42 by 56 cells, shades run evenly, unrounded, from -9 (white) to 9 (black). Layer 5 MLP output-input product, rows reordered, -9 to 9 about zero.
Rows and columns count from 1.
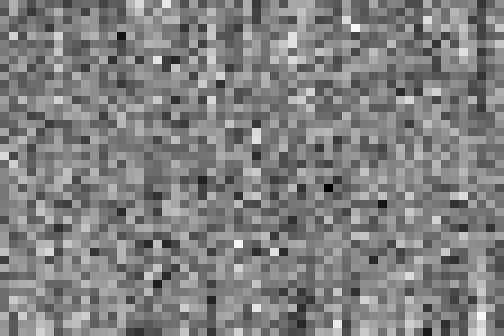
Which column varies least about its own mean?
30
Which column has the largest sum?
23
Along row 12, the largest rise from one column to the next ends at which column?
36
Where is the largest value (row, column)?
24, 37
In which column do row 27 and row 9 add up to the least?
20
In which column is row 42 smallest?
54
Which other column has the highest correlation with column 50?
56
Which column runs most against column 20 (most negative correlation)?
18
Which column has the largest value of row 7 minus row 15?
14
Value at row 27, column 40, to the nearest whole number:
-3
